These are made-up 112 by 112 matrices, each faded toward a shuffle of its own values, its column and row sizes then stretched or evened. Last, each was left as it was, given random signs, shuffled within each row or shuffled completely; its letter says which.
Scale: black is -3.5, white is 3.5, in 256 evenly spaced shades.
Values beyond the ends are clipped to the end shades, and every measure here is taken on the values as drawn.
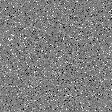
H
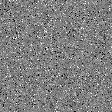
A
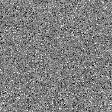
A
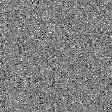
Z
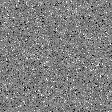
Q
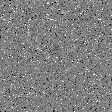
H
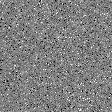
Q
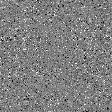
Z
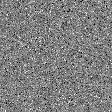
Q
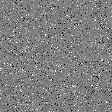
A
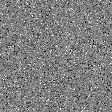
H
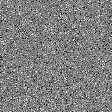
Z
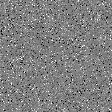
Z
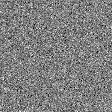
H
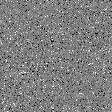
A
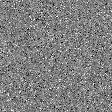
Q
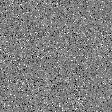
A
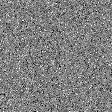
Q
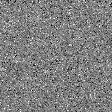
Z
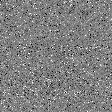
H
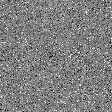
A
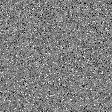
H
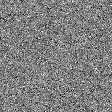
Q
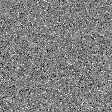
H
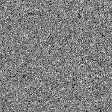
Z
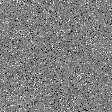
A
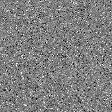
Z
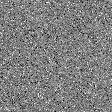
Q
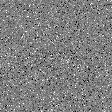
H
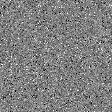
A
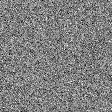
Q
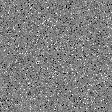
Q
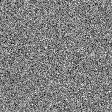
Q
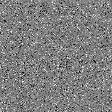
A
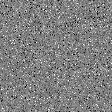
A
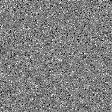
A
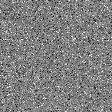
H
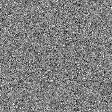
A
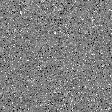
Z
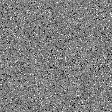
A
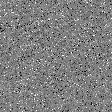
Q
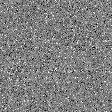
H
